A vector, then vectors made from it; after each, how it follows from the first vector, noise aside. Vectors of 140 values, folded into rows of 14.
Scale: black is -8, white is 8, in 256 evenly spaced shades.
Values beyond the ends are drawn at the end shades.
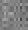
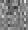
wrapped around, negated, scaled up.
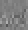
reversed, negated, partly zeroed.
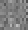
wrapped around.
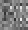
negated, scaled up.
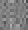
wrapped around.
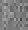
copied.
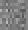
reversed, negated.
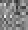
wrapped around, negated, scaled up.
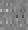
reversed, negated, partly zeroed.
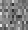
wrapped around, negated, scaled up.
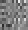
wrapped around, negated, scaled up.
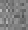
reversed, negated.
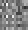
wrapped around, negated, scaled up.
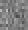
reversed, negated.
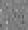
reversed, negated, partly zeroed.
